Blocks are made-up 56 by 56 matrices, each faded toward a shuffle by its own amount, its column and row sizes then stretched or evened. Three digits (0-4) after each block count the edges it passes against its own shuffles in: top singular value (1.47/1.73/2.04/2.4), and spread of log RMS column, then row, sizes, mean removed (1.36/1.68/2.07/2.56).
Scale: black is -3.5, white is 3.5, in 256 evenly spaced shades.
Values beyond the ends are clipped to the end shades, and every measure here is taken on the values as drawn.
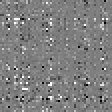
1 4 3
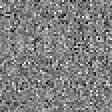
1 0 2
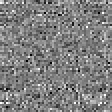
2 0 3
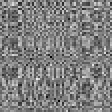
4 2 3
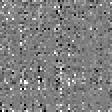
0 4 3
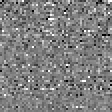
0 1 4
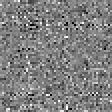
2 1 2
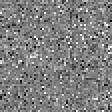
1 0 0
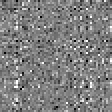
3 3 2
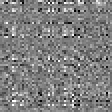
4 3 4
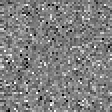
1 0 0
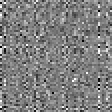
4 4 2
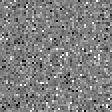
1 0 0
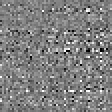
2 3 4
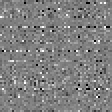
1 2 4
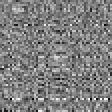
4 0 4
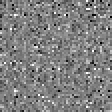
0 3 3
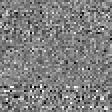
1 0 4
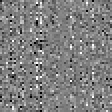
1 4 0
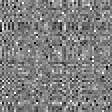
4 2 0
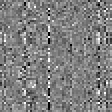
4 4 0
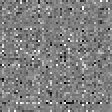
0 3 3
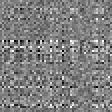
4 3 4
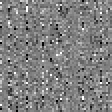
2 4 1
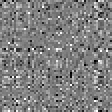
4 3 2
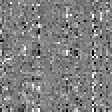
3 4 1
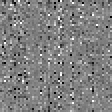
1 4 1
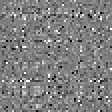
3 2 3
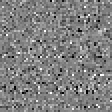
1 0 3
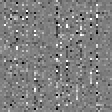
1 4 0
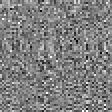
3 2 0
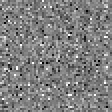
1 2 1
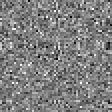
2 0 1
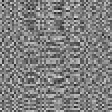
4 3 1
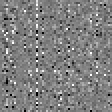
1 4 0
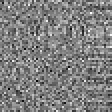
3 0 1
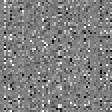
2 4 0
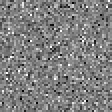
1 1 1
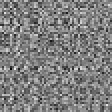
4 1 3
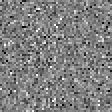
1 1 0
